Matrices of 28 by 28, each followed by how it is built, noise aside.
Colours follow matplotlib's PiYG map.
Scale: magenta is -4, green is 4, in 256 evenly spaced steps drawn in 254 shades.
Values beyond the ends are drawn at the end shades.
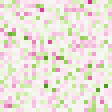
noise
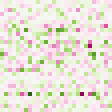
uneven rows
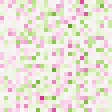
repeating rows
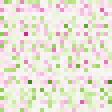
repeating columns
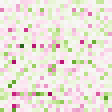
uneven rows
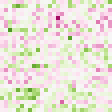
blocks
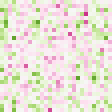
blocks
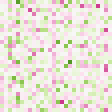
repeating rows
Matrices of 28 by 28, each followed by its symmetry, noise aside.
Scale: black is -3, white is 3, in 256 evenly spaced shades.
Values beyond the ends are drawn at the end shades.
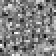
same after a half turn.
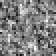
same after a half turn.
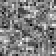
same after a half turn.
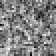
symmetric across the other diagonal.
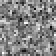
no symmetry.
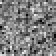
no symmetry.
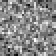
same after a half turn.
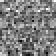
mirrored left to right.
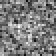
symmetric across the other diagonal.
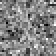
same after a half turn.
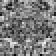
mirrored left to right.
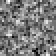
same after a half turn.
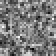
symmetric across the other diagonal.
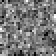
no symmetry.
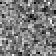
no symmetry.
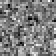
no symmetry.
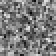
same after a half turn.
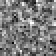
no symmetry.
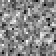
same after a half turn.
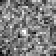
symmetric across the other diagonal.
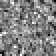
symmetric across the other diagonal.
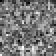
mirrored left to right.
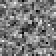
same after a half turn.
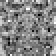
mirrored left to right.
